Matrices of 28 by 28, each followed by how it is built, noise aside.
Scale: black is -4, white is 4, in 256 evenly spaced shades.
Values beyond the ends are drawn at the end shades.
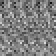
repeating columns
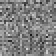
blocks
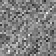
Hankel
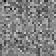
blocks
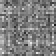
blocks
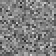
noise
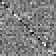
diagonal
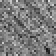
Toeplitz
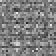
blocks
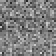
repeating columns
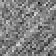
Hankel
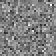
noise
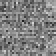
blocks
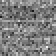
blocks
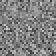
repeating columns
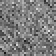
Toeplitz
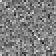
diagonal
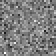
noise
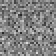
repeating columns
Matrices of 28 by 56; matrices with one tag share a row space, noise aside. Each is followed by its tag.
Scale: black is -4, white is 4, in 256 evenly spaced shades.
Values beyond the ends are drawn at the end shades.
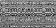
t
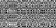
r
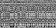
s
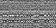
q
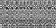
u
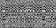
t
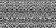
u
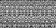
u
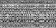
q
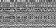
s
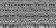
q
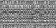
q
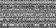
q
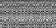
u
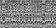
t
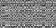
t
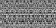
u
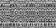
s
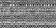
s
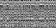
q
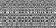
u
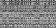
q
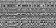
r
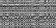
q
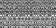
u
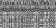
q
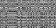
r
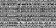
r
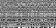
r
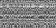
q
